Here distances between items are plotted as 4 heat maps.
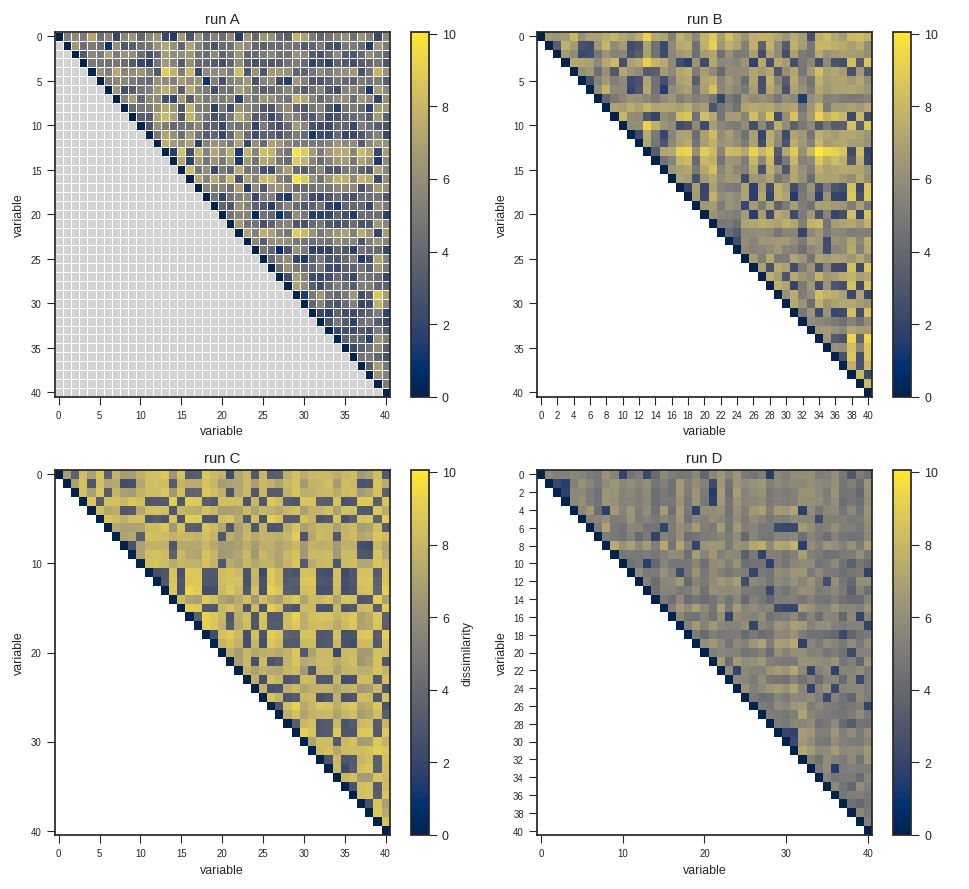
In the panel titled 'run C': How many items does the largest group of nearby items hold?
17
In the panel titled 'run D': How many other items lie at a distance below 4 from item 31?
4
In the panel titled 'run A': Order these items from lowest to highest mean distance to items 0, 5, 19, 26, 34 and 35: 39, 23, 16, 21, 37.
21, 37, 39, 23, 16
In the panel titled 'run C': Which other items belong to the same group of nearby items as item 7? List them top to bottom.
10, 20, 30, 34
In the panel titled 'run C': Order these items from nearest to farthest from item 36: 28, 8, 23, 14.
23, 28, 8, 14
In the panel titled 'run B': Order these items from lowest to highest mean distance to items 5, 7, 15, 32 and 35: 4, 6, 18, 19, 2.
2, 6, 19, 4, 18
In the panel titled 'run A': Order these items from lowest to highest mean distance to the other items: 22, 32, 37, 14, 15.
32, 37, 15, 14, 22
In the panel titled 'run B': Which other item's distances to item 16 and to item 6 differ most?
15
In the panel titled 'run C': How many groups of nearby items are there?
5
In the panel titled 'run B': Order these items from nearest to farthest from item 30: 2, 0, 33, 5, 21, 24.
2, 5, 33, 24, 0, 21
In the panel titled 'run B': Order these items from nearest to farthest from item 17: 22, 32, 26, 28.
26, 28, 32, 22
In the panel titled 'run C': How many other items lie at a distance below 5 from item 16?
9
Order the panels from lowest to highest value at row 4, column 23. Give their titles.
run A, run D, run B, run C
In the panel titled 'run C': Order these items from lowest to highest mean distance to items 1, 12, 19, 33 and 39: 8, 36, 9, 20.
36, 8, 9, 20
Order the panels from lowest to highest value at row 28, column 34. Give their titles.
run B, run D, run A, run C
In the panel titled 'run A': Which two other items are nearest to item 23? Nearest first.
17, 12
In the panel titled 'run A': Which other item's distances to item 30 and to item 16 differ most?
29
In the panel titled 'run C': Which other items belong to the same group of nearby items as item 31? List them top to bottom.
22
